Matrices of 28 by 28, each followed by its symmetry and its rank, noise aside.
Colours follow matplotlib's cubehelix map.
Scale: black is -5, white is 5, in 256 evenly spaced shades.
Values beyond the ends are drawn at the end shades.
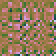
symmetric, rank two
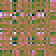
antisymmetric, rank two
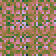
no symmetry, rank two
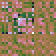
symmetric, rank two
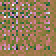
no symmetry, rank two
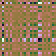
symmetric, rank one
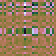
no symmetry, rank one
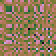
symmetric, rank three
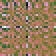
antisymmetric, rank two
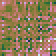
symmetric, rank three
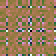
symmetric, rank one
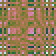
symmetric, rank one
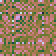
symmetric, rank three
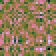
symmetric, rank three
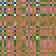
symmetric, rank one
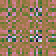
symmetric, rank one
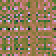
no symmetry, rank two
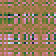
no symmetry, rank one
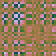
symmetric, rank one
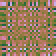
no symmetry, rank two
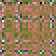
antisymmetric, rank two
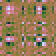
symmetric, rank one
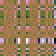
no symmetry, rank one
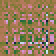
no symmetry, rank two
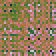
symmetric, rank three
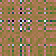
symmetric, rank one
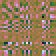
no symmetry, rank two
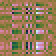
no symmetry, rank one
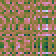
no symmetry, rank two
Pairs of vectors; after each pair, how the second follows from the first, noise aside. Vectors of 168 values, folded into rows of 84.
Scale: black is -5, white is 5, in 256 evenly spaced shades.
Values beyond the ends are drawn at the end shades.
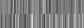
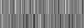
reversed, partly zeroed.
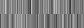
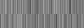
shrunk.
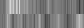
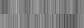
reversed, negated, shrunk.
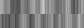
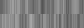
negated, shrunk.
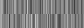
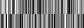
wrapped around, scaled up.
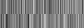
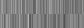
negated, shrunk.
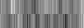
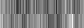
reversed.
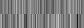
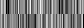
wrapped around, scaled up.
